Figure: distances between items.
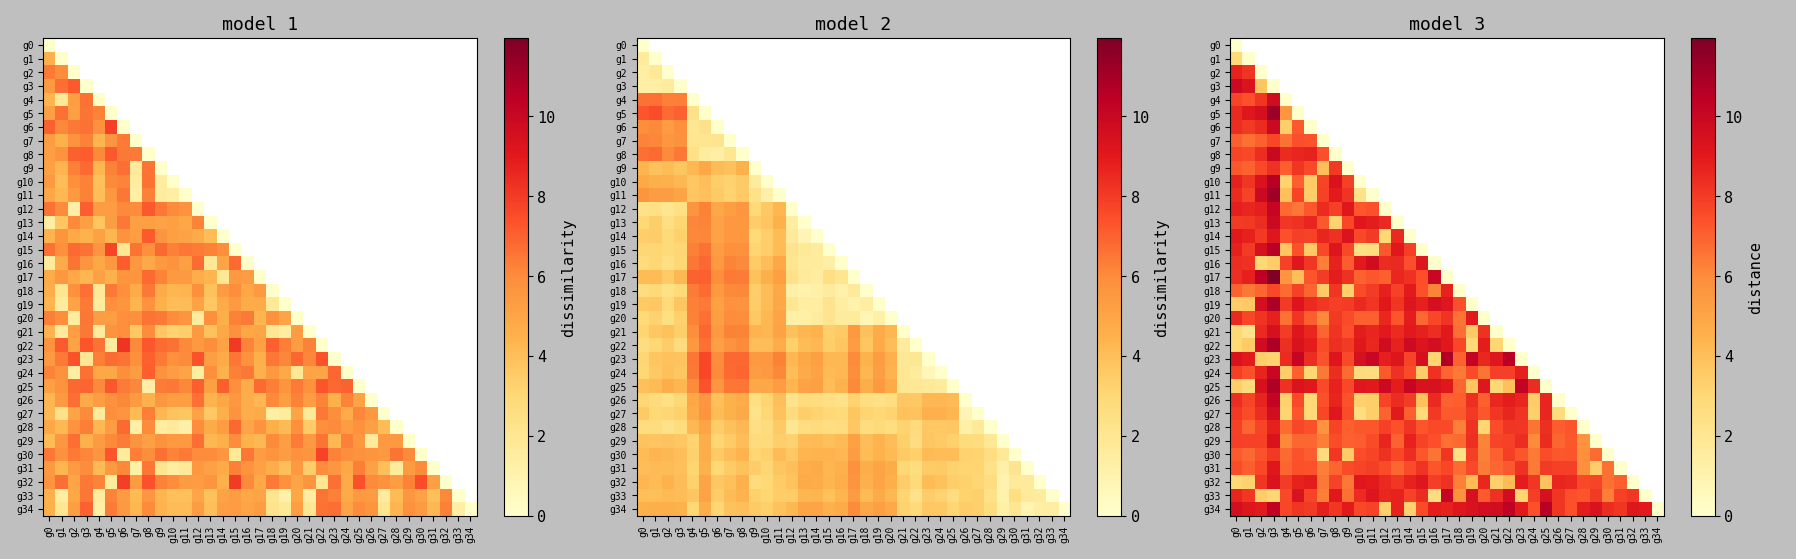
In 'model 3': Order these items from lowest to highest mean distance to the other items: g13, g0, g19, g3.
g0, g19, g13, g3
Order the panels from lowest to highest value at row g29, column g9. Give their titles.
model 2, model 1, model 3
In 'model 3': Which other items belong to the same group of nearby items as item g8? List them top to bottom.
g13
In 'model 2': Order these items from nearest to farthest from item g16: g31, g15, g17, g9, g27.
g15, g17, g27, g9, g31
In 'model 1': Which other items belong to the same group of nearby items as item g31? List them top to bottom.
g7, g9, g10, g11, g28
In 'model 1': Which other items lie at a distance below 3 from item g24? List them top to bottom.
g2, g12, g20
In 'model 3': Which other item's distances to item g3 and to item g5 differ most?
g17
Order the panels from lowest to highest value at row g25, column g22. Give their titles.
model 2, model 3, model 1
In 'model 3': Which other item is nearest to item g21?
g1
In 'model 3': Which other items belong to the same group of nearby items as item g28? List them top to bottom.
g20
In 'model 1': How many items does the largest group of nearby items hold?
8
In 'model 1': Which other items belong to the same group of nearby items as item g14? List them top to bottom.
g17
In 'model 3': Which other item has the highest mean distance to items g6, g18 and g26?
g3
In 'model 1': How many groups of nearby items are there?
10
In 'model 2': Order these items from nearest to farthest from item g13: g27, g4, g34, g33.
g27, g33, g34, g4
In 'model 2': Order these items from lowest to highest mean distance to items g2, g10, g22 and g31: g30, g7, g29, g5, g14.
g29, g30, g14, g7, g5
